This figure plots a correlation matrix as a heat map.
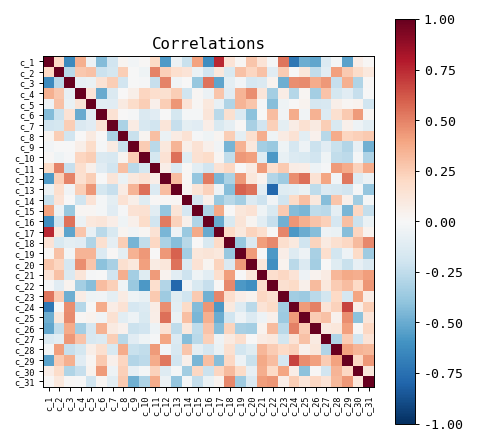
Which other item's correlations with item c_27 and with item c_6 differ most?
c_4
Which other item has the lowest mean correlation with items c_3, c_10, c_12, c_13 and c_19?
c_22
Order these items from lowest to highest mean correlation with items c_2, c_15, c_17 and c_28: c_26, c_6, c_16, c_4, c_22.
c_16, c_26, c_6, c_22, c_4
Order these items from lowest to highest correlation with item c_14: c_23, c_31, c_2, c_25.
c_23, c_31, c_2, c_25
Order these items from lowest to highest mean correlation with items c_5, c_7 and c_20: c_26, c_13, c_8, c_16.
c_26, c_8, c_16, c_13
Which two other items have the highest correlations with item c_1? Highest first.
c_17, c_23
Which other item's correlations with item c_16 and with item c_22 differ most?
c_13
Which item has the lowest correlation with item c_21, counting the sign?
c_9
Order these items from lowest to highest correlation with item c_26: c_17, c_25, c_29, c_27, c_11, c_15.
c_17, c_15, c_11, c_27, c_25, c_29
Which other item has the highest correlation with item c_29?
c_24
